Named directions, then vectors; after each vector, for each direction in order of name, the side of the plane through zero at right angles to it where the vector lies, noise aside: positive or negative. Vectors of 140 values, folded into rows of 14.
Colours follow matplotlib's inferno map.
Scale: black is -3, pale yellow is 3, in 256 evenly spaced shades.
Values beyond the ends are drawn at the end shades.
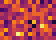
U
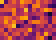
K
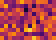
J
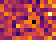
negative, negative, negative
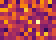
negative, positive, negative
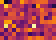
positive, positive, negative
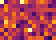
positive, positive, negative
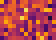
negative, positive, negative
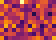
positive, positive, negative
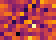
positive, negative, negative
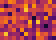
negative, positive, negative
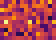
negative, positive, negative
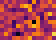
negative, negative, negative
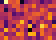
negative, negative, positive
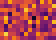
negative, positive, negative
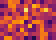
negative, positive, positive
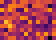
negative, positive, negative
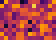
negative, negative, positive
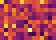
positive, positive, negative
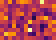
positive, positive, negative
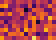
positive, negative, positive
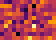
positive, negative, negative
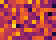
positive, positive, positive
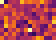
positive, positive, negative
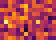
negative, positive, negative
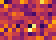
positive, positive, negative
